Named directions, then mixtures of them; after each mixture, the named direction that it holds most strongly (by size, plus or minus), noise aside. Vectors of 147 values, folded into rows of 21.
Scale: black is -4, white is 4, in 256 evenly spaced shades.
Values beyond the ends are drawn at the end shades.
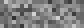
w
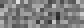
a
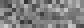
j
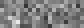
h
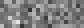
h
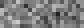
h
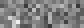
h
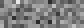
a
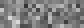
h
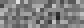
a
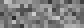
w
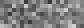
j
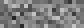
w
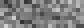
j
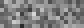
w
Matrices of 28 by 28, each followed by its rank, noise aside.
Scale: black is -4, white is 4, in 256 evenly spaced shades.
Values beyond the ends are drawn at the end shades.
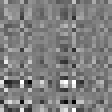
two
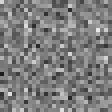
six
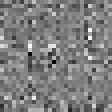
five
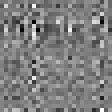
three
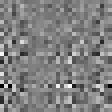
two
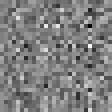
five
